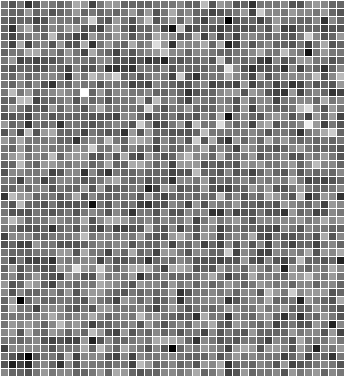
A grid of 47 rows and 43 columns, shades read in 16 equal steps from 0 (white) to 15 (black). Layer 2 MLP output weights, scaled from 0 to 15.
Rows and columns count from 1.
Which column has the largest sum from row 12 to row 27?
20
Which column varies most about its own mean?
29
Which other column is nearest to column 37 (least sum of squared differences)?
1
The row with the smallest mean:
28
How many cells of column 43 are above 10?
5
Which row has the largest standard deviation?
16
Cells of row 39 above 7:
29
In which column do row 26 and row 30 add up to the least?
3
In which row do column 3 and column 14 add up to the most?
38
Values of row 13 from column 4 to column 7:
4 11 9 9
